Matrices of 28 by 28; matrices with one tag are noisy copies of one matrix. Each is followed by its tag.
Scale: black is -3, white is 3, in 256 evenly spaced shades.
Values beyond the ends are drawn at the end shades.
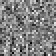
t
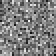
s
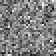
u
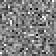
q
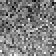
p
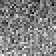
p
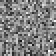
u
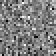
u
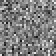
u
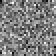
s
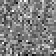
u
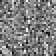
s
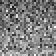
p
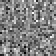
t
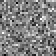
q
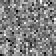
t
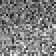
p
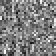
t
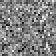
q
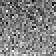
p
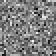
q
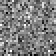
u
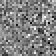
q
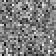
u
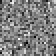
s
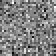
s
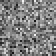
t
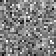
u
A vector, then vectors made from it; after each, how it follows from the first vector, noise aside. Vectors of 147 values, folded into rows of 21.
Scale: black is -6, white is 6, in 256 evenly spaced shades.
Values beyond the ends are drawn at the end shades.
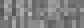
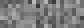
wrapped around, negated.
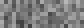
wrapped around, negated.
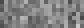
wrapped around, negated.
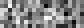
wrapped around, scaled up.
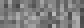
reversed.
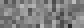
wrapped around, negated.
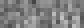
reversed.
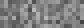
wrapped around.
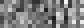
wrapped around, scaled up.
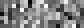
wrapped around, scaled up.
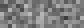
sign-scrambled.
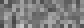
wrapped around.
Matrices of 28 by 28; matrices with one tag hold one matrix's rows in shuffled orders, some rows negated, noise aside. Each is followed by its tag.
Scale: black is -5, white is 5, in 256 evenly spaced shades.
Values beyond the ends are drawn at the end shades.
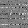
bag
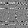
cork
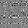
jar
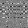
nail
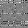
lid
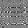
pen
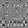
nail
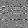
nail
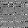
lid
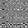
nail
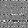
jar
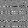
jar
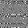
pen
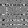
nail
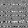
jar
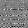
jar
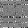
lid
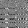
cork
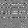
jar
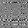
jar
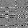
cork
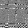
cork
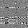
cork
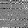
bag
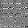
lid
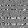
pen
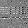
bag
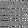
bag
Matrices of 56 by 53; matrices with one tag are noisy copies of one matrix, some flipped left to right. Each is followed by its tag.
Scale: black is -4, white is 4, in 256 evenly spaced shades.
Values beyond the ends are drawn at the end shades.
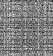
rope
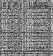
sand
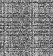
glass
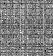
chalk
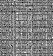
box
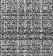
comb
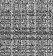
comb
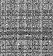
comb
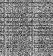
glass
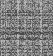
comb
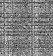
glass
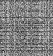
rope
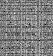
box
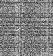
glass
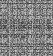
chalk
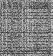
sand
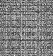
box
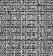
box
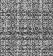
comb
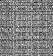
box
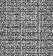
box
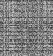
rope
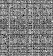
chalk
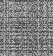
rope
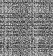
glass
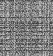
rope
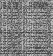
sand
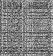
sand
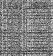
sand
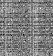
glass
